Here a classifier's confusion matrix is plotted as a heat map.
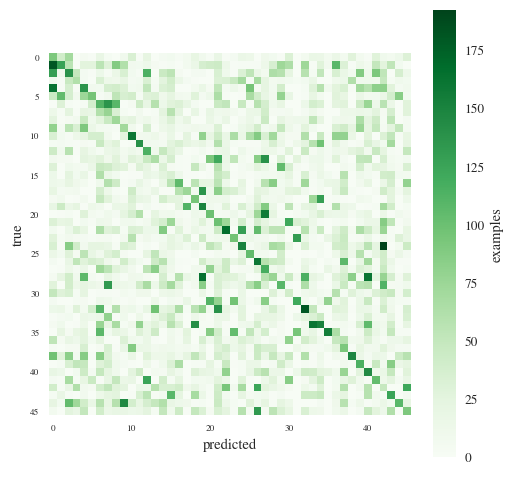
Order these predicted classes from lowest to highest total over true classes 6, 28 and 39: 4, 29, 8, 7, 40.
29, 8, 4, 7, 40
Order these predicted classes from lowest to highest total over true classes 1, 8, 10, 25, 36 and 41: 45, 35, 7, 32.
35, 45, 7, 32
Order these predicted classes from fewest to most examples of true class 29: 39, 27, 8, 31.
31, 8, 27, 39
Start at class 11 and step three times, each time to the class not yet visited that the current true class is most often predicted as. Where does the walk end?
7
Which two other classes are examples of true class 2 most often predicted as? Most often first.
0, 12
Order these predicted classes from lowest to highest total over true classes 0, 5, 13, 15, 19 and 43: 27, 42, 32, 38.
38, 32, 42, 27
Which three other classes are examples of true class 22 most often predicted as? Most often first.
24, 26, 14
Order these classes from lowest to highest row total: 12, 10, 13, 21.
12, 21, 13, 10
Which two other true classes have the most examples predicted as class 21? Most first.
32, 13
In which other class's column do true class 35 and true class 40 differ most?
23
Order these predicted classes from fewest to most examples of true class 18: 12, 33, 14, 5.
5, 12, 14, 33
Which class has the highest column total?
21
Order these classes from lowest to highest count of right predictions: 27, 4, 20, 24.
20, 27, 4, 24
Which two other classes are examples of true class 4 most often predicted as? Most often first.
0, 25
